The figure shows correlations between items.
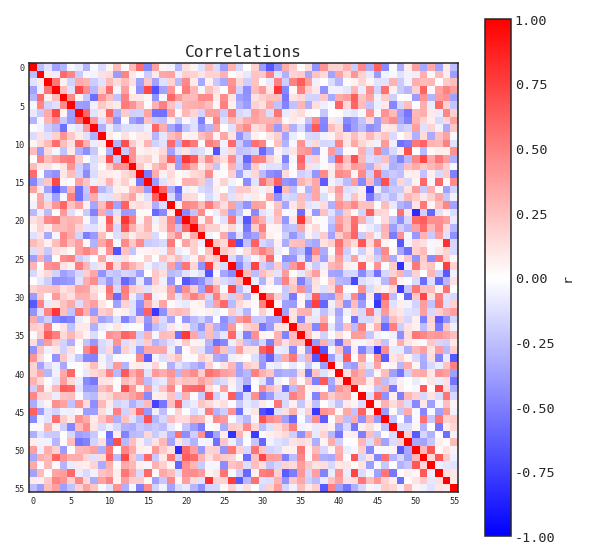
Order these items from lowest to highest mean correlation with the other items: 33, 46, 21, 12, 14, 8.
33, 8, 14, 46, 21, 12
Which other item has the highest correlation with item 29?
26
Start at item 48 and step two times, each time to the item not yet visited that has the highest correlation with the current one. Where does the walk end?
44
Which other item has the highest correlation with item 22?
42
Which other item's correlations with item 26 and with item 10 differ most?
30
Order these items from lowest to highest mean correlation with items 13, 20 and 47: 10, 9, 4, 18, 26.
9, 4, 18, 10, 26
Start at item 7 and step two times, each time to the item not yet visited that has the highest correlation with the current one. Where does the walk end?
3
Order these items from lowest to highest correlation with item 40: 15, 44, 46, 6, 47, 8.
47, 44, 15, 6, 8, 46
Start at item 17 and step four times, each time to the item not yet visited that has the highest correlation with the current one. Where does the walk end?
31
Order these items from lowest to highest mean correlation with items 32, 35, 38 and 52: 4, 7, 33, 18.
33, 7, 4, 18
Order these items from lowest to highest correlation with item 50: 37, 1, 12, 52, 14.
1, 14, 37, 12, 52
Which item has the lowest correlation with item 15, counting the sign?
38
